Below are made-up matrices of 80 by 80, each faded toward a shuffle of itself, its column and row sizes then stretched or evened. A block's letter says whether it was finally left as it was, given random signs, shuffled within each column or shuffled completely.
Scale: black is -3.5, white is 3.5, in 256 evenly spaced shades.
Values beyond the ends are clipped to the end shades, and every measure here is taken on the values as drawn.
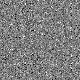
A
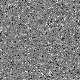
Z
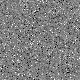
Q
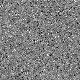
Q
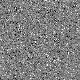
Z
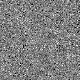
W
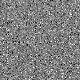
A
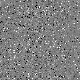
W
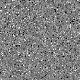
W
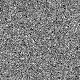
Q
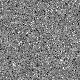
Q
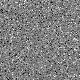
Q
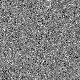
Z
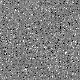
A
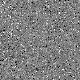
Z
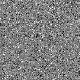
W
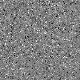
A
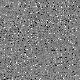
W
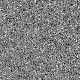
Q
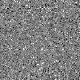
W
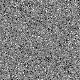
Z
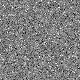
Q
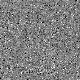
A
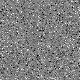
Z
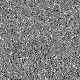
Q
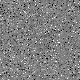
Z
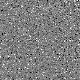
W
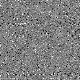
W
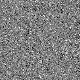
Z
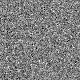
Q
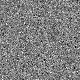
Q
